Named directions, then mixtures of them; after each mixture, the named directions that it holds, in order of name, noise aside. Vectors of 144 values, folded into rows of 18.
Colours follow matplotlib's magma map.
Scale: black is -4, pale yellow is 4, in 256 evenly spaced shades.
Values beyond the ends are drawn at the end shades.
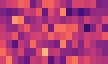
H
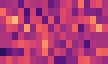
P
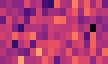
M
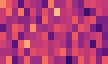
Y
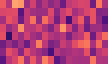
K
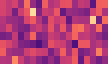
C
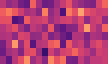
H.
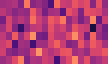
C, M.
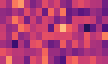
H, K.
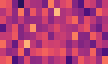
K, Y.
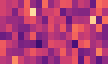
C.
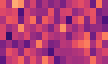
K.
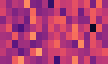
C, M.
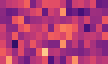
H.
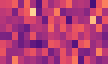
C.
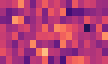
H.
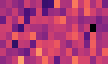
M.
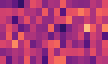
H, K.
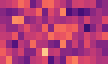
H.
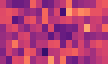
H.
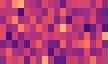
H, K.
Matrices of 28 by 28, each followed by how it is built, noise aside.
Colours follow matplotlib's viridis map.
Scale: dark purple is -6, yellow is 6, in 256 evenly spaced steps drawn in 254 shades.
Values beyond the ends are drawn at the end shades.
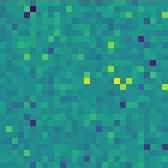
sparse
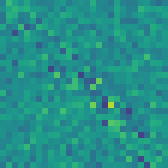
banded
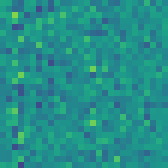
uneven columns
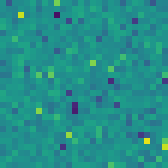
sparse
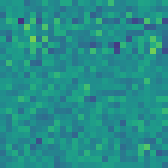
uneven rows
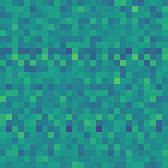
repeating columns
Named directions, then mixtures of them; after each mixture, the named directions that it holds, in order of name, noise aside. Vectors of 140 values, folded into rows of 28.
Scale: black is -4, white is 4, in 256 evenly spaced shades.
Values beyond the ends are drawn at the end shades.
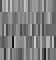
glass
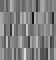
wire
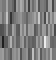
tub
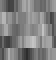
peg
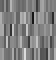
wire.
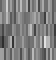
glass, tub.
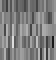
glass, wire.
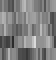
glass, peg.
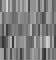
glass, tub.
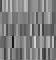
glass.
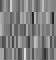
glass, wire.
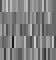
glass.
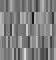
wire.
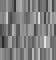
tub.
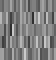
tub, wire.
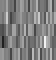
tub.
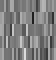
wire.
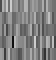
glass.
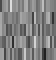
glass, wire.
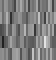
tub.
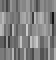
peg, wire.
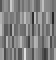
glass, wire.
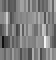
peg, tub.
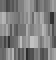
peg, wire.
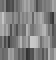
peg, wire.
